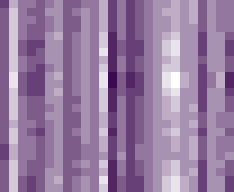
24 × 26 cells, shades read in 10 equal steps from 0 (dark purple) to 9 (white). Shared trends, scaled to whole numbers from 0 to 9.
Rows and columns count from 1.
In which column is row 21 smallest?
13
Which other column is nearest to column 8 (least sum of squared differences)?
1
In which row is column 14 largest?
20
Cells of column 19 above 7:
2
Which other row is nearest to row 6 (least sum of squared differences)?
12
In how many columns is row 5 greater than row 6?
7
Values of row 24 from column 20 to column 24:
8 6 5 2 5
